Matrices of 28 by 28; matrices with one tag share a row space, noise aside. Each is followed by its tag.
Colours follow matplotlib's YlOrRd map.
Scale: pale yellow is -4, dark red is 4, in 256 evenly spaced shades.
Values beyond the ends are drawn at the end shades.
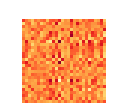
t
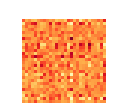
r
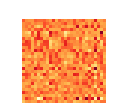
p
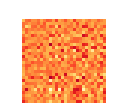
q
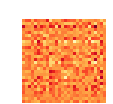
p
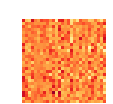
t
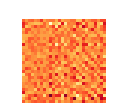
q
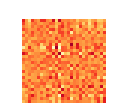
t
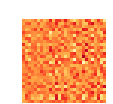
q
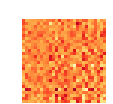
q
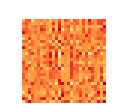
t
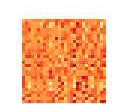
q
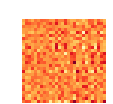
q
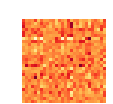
r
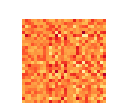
q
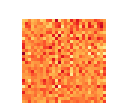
t
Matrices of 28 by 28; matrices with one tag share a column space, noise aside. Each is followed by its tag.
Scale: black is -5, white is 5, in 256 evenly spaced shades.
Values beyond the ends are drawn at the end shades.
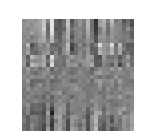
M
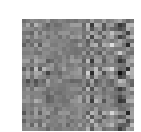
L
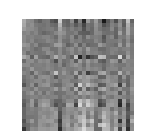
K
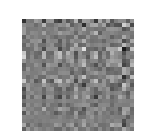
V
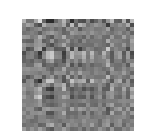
V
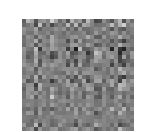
V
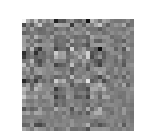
V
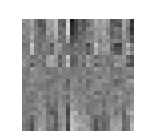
M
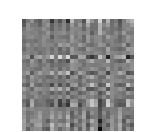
K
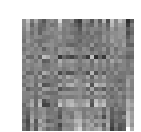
K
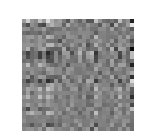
V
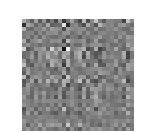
V
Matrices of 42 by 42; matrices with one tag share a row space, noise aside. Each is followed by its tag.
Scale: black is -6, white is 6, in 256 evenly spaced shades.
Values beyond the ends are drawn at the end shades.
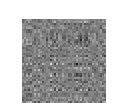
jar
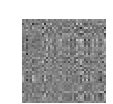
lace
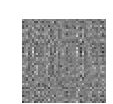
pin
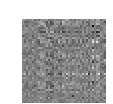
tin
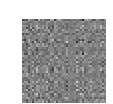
pin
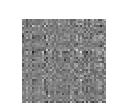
lace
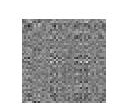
jar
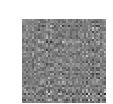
tin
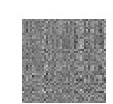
lace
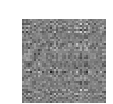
jar
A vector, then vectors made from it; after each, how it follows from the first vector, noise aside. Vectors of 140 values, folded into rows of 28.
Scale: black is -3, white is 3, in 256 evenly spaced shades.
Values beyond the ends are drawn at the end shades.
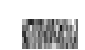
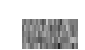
wrapped around, negated, shrunk.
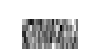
copied.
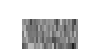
wrapped around, negated, shrunk.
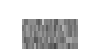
wrapped around, negated, shrunk.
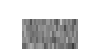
wrapped around, negated, shrunk.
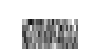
copied.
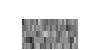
wrapped around, negated, shrunk.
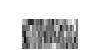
copied.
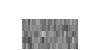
wrapped around, negated, shrunk.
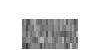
wrapped around, negated, shrunk.
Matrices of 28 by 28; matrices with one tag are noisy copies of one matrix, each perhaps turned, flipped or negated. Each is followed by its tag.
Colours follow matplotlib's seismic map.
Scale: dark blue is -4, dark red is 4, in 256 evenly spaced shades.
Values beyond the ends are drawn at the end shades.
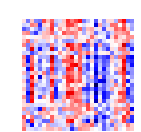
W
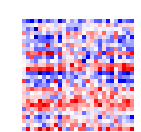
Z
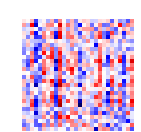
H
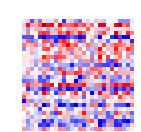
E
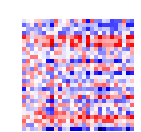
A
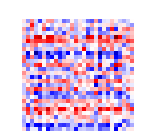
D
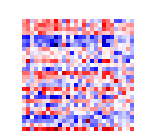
A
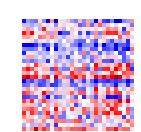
Z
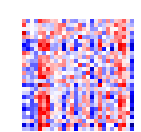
A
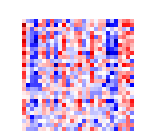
A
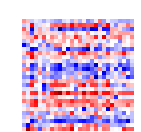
W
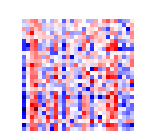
A
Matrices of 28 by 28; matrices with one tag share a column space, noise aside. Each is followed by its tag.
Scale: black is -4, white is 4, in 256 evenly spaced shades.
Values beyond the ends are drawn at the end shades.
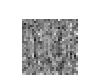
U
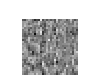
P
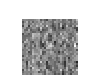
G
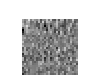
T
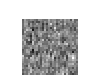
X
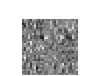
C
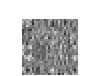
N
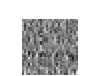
X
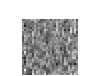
P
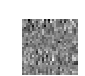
T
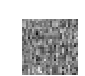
N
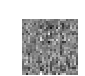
U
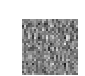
C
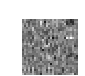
N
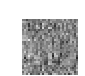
U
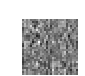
G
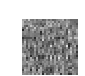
N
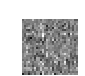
U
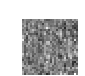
U
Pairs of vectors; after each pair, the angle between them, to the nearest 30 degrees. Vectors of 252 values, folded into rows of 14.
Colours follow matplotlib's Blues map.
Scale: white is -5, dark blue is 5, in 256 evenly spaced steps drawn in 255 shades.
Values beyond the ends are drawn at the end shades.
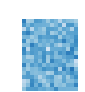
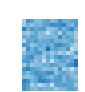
150 degrees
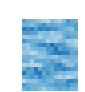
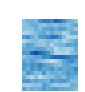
120 degrees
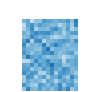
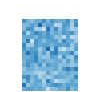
60 degrees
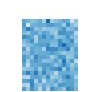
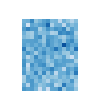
60 degrees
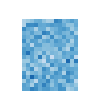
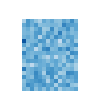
90 degrees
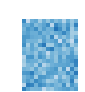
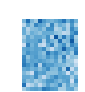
150 degrees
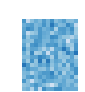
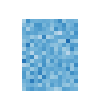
120 degrees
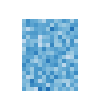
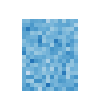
120 degrees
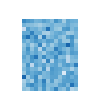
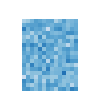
150 degrees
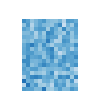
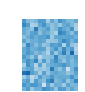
90 degrees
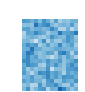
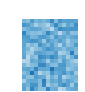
150 degrees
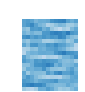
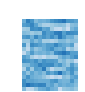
30 degrees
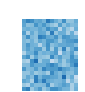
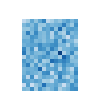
120 degrees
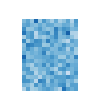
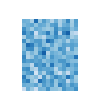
30 degrees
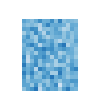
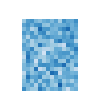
150 degrees
